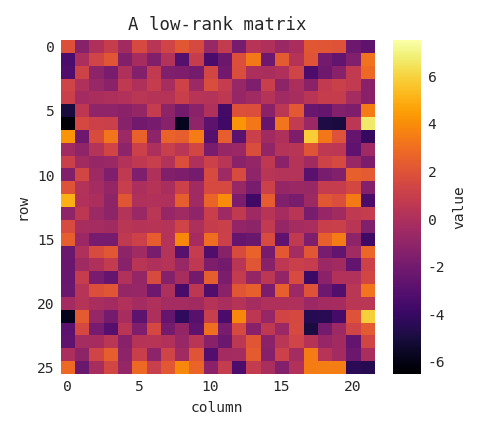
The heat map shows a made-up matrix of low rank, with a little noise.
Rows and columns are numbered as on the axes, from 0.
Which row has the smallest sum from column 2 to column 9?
21
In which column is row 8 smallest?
20
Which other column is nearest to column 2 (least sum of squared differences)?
3
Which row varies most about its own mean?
6
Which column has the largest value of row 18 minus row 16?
10
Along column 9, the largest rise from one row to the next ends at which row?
7
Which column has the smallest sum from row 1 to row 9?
0
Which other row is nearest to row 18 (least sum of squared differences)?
22
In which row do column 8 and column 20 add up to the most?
12
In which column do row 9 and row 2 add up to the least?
17
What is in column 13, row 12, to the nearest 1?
-4
